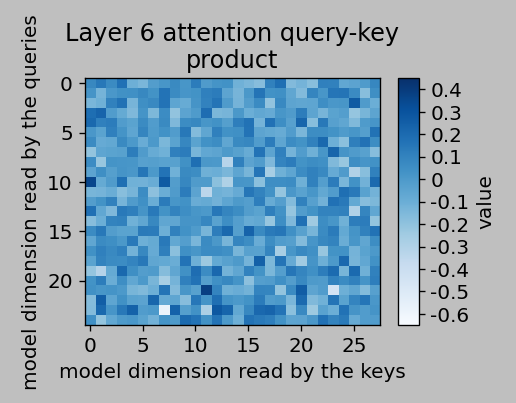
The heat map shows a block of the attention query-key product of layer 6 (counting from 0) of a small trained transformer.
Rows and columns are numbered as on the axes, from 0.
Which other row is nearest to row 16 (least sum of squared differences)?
5
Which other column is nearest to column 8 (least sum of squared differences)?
4
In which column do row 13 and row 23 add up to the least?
7
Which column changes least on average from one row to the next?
9
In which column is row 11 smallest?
11
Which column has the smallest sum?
19
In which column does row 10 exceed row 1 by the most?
0
